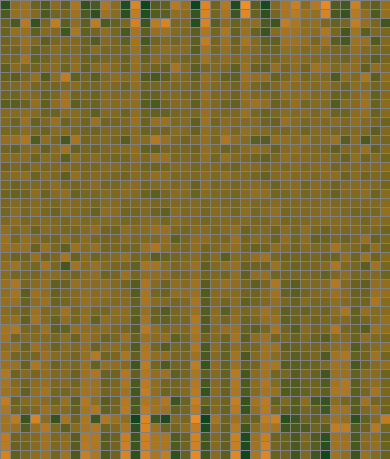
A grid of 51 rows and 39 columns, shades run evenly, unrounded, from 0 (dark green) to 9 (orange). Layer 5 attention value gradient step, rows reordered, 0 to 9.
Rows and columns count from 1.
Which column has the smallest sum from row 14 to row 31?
7
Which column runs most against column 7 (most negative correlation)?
8
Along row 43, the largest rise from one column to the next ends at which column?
15
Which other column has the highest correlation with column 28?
2
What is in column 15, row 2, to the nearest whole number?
1
